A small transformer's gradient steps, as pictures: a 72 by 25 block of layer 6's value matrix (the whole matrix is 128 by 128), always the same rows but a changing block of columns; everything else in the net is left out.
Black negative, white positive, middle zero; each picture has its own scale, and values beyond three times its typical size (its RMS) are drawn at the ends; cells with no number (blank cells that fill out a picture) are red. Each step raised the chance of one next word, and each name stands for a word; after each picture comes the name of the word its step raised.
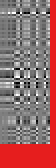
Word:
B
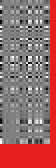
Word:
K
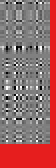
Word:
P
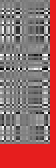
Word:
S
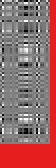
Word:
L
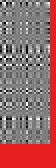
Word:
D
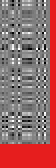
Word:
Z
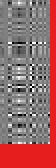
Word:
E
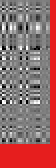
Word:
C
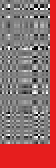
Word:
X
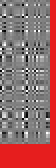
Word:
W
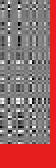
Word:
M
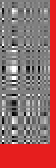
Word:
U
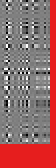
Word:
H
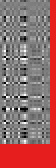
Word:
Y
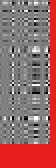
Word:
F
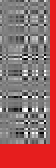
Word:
Y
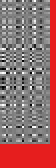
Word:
H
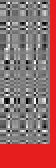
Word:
M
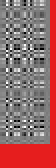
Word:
Z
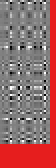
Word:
P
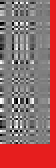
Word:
M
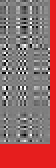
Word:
H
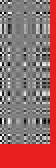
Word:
B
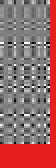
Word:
E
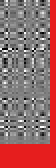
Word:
Z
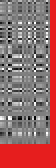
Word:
D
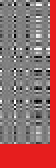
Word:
W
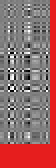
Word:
W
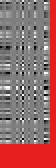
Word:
P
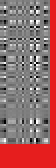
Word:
K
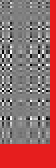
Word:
D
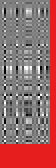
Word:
U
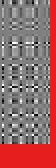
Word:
E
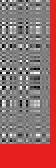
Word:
H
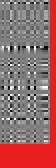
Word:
P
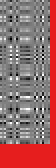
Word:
Y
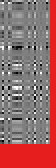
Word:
P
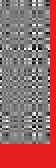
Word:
Z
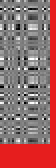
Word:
C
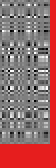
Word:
W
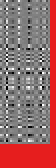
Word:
H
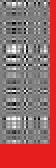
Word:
D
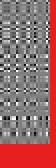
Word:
D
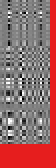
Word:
B
